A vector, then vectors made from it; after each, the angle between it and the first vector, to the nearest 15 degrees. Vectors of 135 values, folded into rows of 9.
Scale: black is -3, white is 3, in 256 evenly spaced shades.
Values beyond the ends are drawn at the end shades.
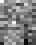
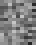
60 degrees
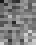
135 degrees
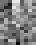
75 degrees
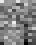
15 degrees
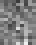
120 degrees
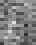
45 degrees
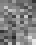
105 degrees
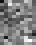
105 degrees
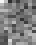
90 degrees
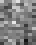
30 degrees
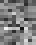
120 degrees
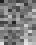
165 degrees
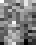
30 degrees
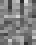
75 degrees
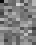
120 degrees
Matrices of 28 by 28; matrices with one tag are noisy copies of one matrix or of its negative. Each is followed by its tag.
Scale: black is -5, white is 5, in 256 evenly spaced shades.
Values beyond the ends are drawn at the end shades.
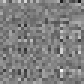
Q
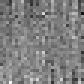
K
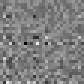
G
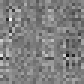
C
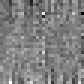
K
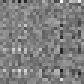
Q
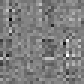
C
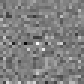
G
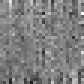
K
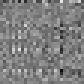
Q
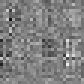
C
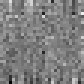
K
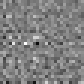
G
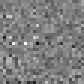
G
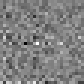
G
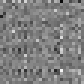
Q
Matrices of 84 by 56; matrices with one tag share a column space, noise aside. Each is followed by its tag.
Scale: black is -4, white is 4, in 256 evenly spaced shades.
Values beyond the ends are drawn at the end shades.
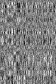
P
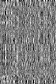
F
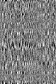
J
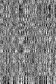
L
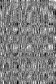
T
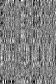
F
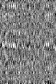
J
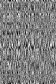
J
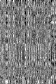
F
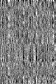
F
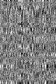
T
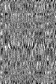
J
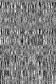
P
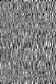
J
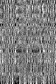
L
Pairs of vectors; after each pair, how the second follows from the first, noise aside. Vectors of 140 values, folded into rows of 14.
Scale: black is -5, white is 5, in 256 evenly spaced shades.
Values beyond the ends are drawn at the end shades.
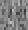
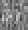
reversed, negated.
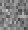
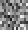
wrapped around, negated, scaled up.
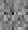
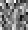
wrapped around, negated, scaled up.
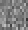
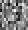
reversed, scaled up.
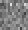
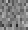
reversed, negated.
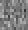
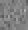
negated, shrunk.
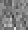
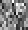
reversed, scaled up.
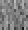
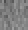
reversed, shrunk.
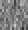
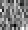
negated, scaled up.
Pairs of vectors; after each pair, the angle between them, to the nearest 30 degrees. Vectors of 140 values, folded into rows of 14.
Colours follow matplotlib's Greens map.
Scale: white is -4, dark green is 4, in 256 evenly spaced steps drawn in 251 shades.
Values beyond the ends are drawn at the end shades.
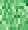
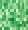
90 degrees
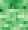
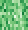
90 degrees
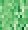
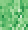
150 degrees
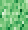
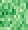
120 degrees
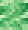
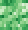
150 degrees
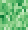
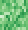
150 degrees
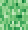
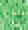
30 degrees
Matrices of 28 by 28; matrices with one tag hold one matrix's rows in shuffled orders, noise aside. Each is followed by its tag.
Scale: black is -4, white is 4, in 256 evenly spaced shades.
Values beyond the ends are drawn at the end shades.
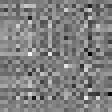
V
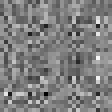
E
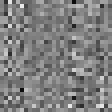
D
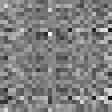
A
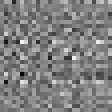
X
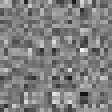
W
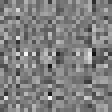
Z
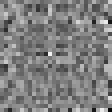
A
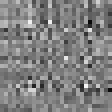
V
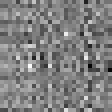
V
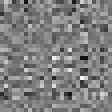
W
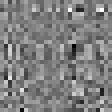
D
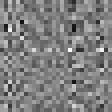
D
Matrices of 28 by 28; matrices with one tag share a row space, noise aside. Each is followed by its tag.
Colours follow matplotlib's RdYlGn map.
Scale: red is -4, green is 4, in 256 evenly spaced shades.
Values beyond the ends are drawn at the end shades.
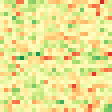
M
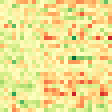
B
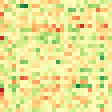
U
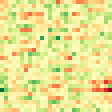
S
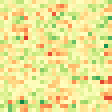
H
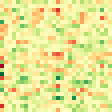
U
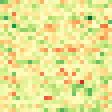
B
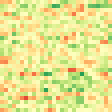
B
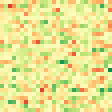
H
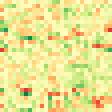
S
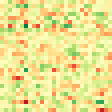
H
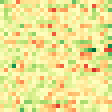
M
